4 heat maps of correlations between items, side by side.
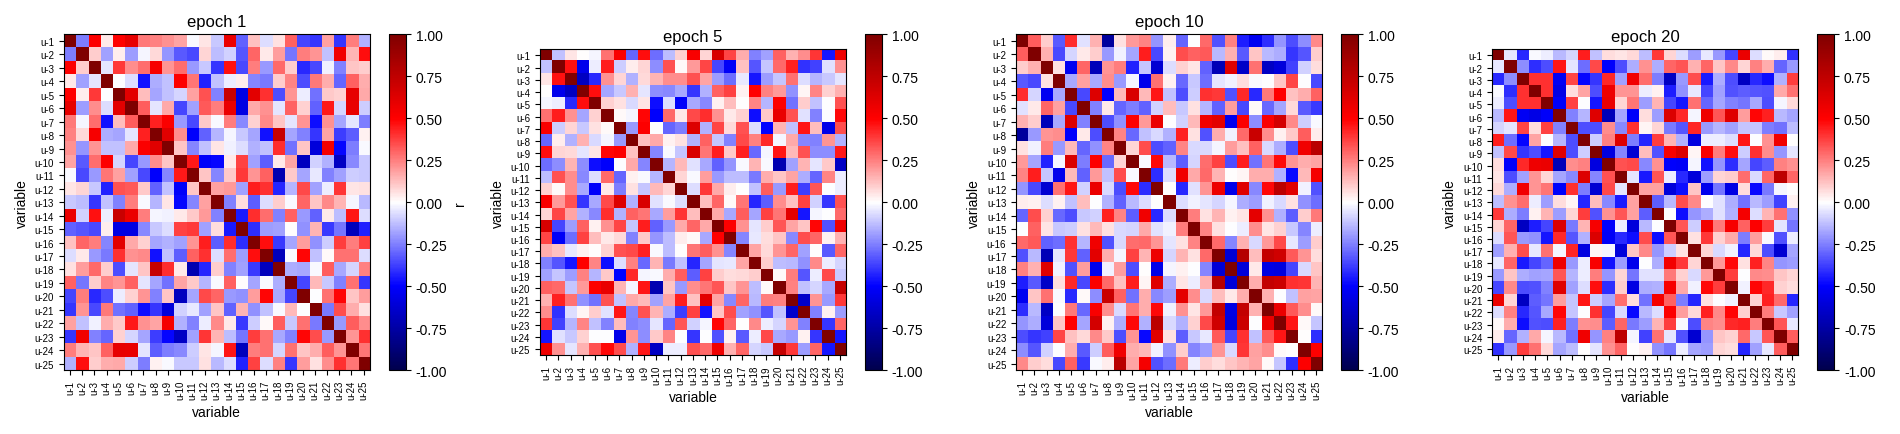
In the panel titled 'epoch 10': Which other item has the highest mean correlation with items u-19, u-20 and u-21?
u-17
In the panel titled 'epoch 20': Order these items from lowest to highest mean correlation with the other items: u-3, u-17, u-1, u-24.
u-3, u-17, u-1, u-24
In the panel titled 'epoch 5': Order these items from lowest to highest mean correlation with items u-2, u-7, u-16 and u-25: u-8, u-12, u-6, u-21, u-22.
u-8, u-12, u-22, u-21, u-6
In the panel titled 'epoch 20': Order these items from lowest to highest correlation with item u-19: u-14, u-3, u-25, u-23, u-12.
u-12, u-3, u-14, u-25, u-23
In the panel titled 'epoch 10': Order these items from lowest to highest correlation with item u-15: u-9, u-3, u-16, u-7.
u-9, u-3, u-7, u-16
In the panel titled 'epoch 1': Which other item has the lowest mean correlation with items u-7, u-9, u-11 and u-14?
u-21
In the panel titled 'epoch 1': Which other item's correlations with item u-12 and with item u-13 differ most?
u-16
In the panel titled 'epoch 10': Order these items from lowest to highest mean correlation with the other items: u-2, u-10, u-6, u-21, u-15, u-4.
u-6, u-4, u-2, u-15, u-10, u-21
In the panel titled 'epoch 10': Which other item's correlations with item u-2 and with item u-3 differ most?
u-7
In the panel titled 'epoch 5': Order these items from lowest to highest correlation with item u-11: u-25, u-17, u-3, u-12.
u-17, u-25, u-12, u-3
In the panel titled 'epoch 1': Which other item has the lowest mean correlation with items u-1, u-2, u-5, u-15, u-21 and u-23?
u-9
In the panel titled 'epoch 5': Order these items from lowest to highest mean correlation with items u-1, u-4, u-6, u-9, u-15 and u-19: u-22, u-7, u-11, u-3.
u-3, u-11, u-22, u-7
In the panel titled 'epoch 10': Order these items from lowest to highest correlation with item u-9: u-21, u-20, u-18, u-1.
u-21, u-1, u-18, u-20
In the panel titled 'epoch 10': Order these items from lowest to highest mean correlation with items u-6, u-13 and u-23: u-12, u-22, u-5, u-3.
u-5, u-3, u-22, u-12
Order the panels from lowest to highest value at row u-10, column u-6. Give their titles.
epoch 20, epoch 5, epoch 1, epoch 10
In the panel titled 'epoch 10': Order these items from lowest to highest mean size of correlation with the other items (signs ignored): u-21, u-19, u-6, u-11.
u-6, u-11, u-21, u-19
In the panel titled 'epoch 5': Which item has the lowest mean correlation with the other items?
u-10
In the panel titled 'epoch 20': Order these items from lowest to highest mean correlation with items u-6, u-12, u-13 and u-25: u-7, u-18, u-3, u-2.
u-18, u-7, u-2, u-3
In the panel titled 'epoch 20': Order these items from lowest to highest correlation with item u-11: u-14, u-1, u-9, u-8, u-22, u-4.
u-9, u-22, u-1, u-4, u-14, u-8
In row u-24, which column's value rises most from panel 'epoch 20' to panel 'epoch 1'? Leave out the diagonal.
u-17
